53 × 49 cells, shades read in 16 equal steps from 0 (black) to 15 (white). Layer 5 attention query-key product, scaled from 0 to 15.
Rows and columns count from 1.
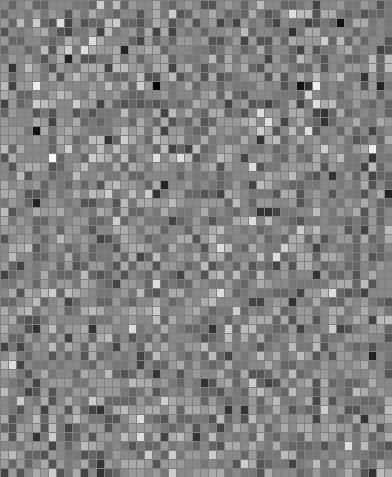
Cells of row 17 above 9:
11
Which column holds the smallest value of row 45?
40
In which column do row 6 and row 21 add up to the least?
21
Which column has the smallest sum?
48
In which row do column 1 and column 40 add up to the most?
10
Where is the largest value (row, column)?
18, 7
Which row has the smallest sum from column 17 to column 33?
12
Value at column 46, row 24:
5
